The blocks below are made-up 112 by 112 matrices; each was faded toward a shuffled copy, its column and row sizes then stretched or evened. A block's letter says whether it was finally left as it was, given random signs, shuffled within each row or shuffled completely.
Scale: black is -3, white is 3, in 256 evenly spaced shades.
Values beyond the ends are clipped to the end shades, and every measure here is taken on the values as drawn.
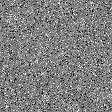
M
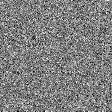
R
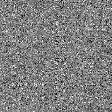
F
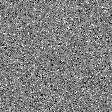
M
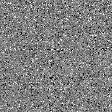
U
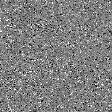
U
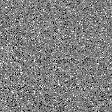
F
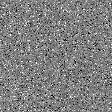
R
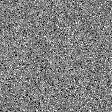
R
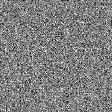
F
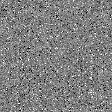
U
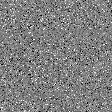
R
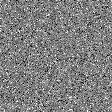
M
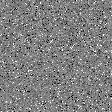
R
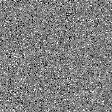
U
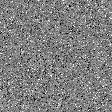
M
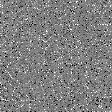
F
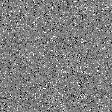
U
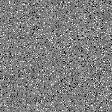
F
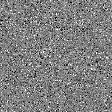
F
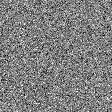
M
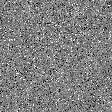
M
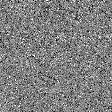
R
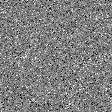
M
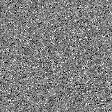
R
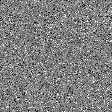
R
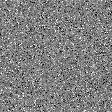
M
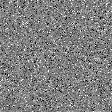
R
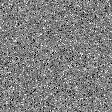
M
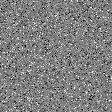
M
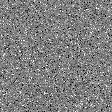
M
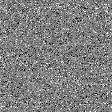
R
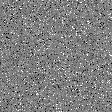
M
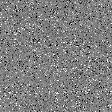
U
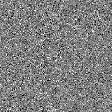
F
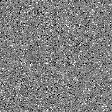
F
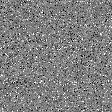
R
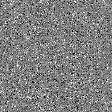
U
